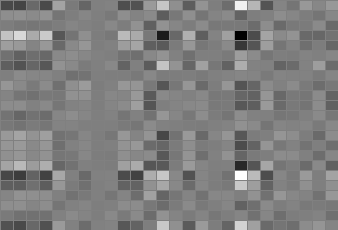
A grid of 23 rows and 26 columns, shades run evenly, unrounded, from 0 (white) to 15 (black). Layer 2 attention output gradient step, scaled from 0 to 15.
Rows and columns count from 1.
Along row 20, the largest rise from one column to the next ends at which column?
13
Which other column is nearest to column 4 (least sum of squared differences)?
2
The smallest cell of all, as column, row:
19, 18
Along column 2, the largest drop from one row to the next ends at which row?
4
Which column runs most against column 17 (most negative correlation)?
9
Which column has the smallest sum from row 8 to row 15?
11
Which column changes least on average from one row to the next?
8
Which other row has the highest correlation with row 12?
7
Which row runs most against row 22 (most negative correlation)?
20
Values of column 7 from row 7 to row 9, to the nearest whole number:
8 8 6
